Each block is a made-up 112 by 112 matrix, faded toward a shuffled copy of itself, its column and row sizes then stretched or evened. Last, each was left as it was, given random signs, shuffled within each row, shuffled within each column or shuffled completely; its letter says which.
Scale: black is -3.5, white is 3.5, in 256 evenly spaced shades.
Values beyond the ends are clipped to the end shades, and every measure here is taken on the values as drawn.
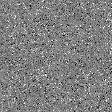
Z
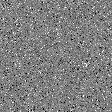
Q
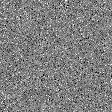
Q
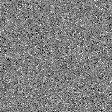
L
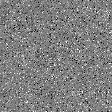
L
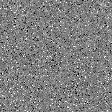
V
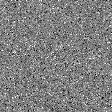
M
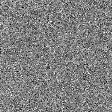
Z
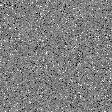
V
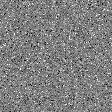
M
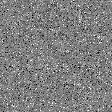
Z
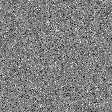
Q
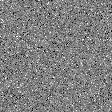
Q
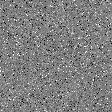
Q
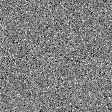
Q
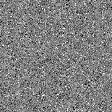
L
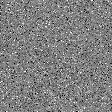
M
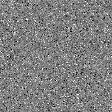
L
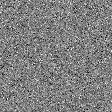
Q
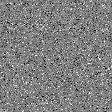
M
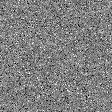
Q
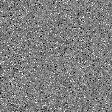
V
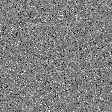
Q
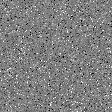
Q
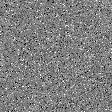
Q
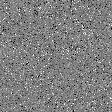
Q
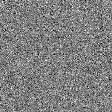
L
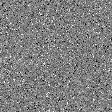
V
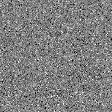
Z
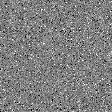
L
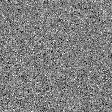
Q
